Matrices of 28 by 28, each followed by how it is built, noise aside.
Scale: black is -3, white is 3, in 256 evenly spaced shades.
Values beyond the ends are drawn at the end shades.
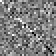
diagonal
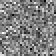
repeating rows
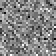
Toeplitz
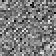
Hankel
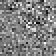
upper triangular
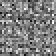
blocks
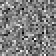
repeating rows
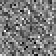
Toeplitz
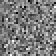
repeating rows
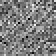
Hankel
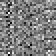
repeating rows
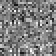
blocks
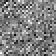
Hankel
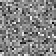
repeating rows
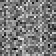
repeating rows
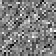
Hankel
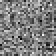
blocks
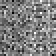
repeating rows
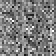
repeating rows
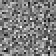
repeating rows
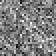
Toeplitz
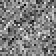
Hankel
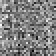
blocks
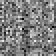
blocks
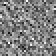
Toeplitz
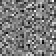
repeating rows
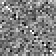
diagonal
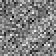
Hankel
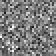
repeating rows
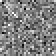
diagonal
